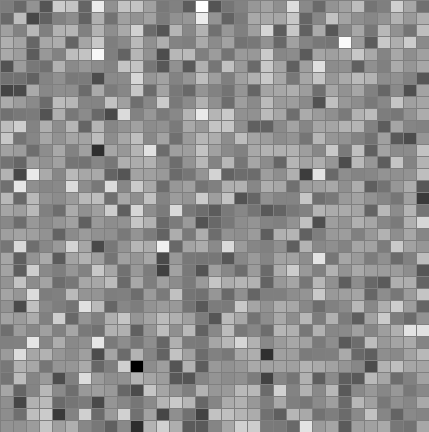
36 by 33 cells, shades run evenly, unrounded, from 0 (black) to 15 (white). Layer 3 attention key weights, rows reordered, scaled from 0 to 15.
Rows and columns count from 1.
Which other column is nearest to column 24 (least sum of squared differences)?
12
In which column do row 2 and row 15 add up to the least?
24
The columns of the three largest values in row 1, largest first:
16, 8, 23
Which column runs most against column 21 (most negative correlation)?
4
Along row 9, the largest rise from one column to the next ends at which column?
26
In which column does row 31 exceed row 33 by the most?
10
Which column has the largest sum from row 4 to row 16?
11
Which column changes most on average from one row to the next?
2
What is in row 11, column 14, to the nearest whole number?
7
